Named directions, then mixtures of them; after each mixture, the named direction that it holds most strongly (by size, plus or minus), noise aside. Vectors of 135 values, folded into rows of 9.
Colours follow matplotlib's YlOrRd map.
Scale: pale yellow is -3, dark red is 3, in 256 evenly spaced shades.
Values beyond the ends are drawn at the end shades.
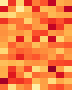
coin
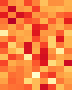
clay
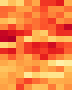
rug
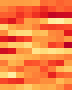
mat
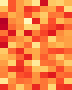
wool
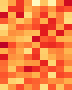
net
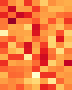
clay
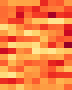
mat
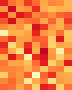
clay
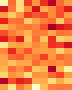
coin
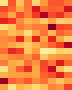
mat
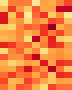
net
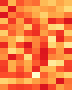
clay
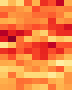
rug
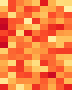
wool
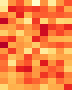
net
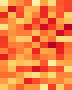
net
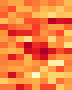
mat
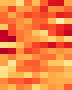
rug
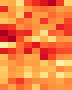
rug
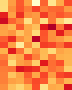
net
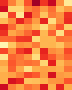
net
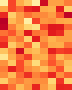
wool
